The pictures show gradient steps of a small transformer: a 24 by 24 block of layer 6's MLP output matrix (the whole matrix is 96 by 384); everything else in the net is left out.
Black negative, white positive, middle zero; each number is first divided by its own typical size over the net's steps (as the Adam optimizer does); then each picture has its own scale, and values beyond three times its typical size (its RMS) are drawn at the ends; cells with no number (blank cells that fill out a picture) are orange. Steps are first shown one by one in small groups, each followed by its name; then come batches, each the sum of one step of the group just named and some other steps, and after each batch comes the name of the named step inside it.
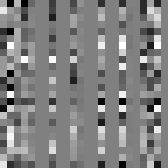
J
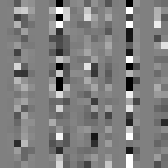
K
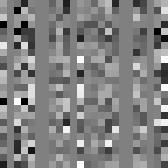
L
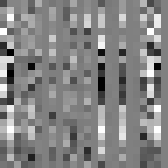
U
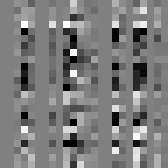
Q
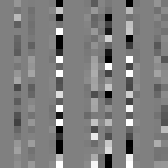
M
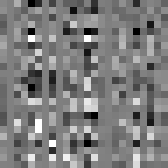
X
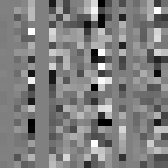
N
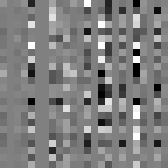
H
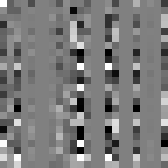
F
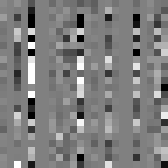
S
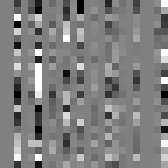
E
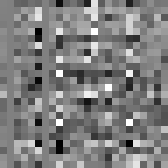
M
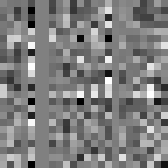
S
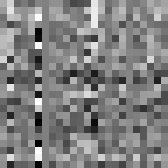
E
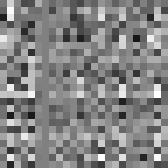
S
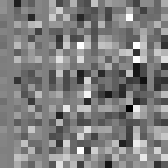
H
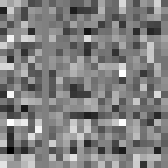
X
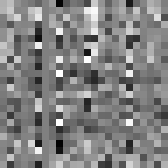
M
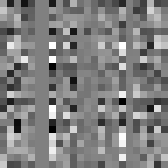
J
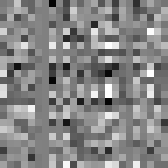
U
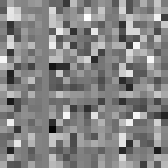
U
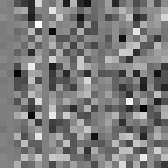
S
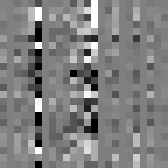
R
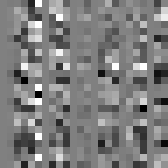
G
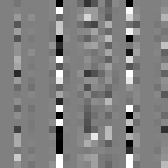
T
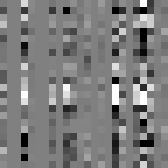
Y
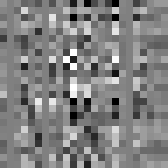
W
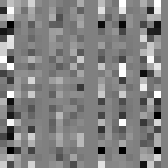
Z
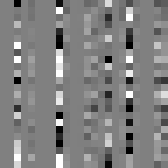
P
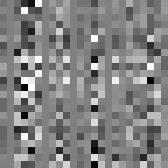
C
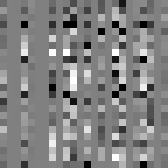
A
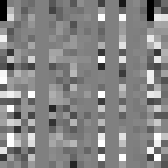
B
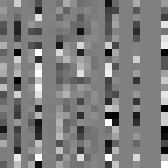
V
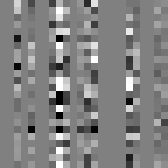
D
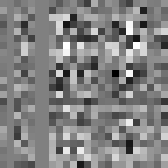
A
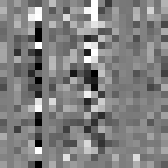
R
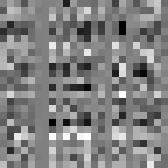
Z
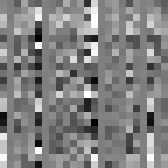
R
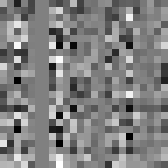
P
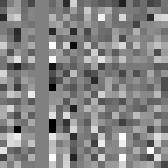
B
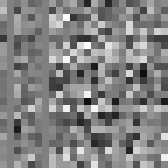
W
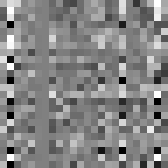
Z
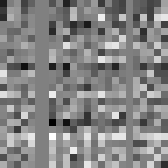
B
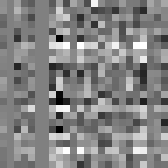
D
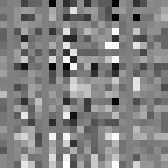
W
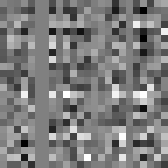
Y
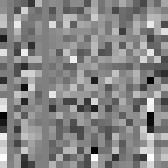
C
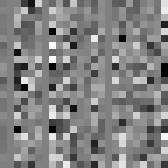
C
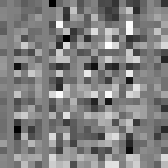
V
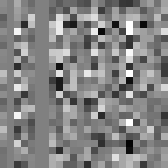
A
